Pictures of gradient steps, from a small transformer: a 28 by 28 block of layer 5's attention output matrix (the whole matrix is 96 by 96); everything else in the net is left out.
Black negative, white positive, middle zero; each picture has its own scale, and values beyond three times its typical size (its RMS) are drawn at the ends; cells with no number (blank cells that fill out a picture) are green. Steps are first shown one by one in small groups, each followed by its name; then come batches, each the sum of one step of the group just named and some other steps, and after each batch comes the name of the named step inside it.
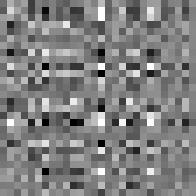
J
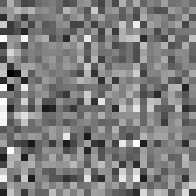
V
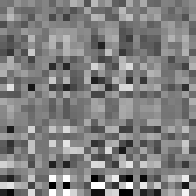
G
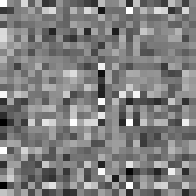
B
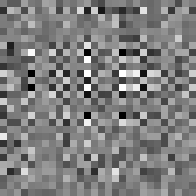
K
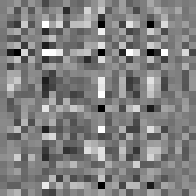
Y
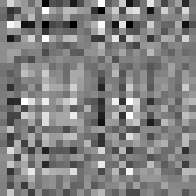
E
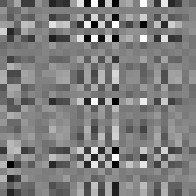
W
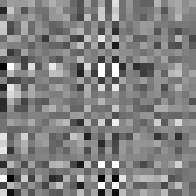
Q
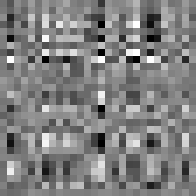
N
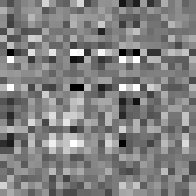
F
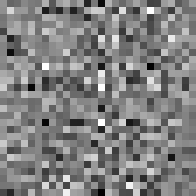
G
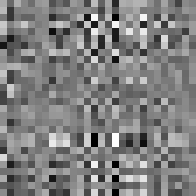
W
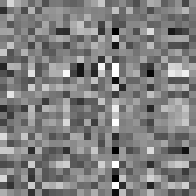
Q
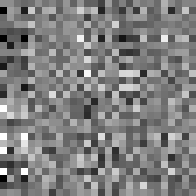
K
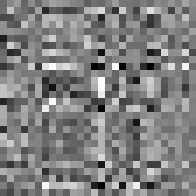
Y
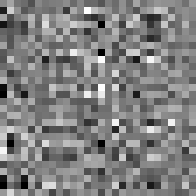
N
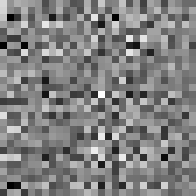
Y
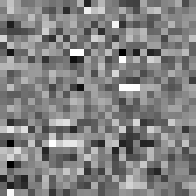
F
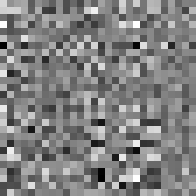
V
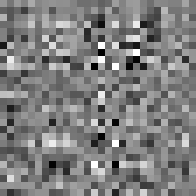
N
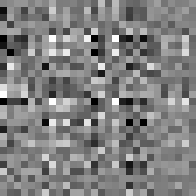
J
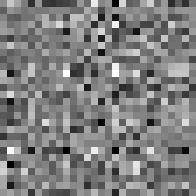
W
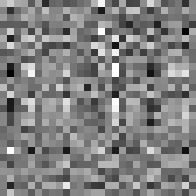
E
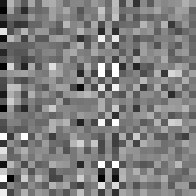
Q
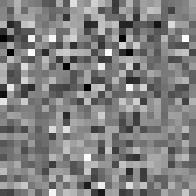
G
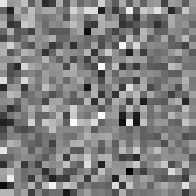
B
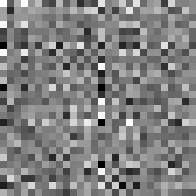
B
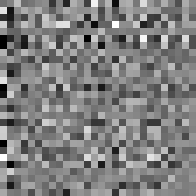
W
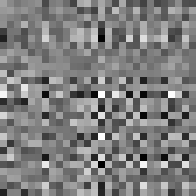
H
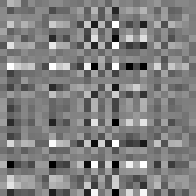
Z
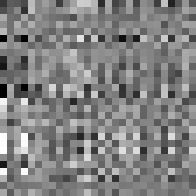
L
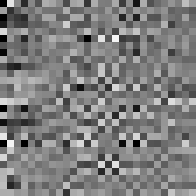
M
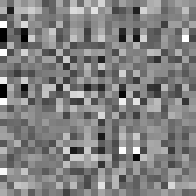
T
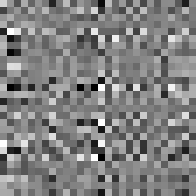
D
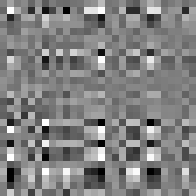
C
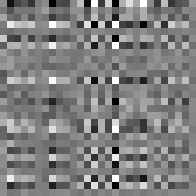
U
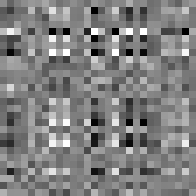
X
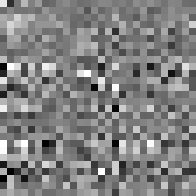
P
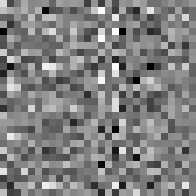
T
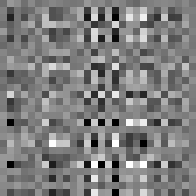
Z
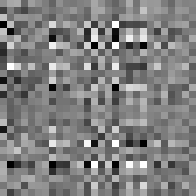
Z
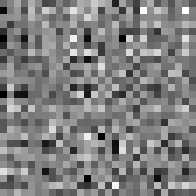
T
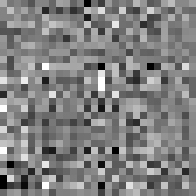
P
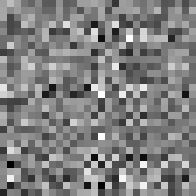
H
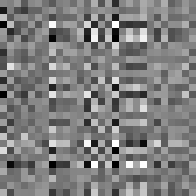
Z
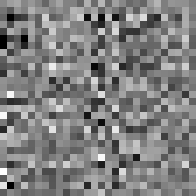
T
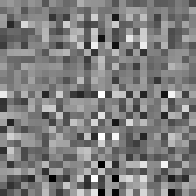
H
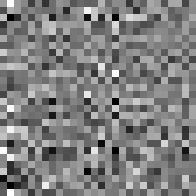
C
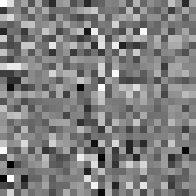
D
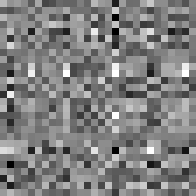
P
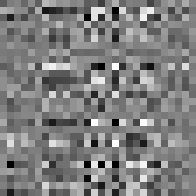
Z
